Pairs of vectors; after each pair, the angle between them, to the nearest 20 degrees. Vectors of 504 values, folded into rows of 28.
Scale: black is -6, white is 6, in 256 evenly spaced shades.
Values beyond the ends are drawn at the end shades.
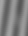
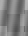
40 degrees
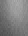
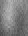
60 degrees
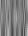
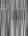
160 degrees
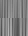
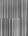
160 degrees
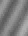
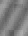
20 degrees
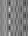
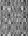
60 degrees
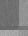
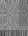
140 degrees
